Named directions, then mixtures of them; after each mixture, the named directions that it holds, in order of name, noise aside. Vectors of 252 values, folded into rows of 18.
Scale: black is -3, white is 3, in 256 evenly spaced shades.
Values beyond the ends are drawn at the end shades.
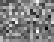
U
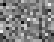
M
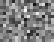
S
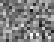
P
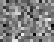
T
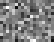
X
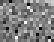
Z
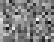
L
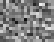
M, S, U.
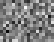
S, U.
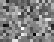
T.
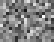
S.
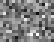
P, S.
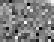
Z.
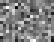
X.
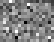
Z.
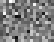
L, S, Z.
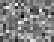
X.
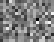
L.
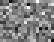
U, X, Z.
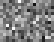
L, P.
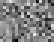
S, T, Z.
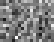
M, T, Z.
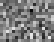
P.
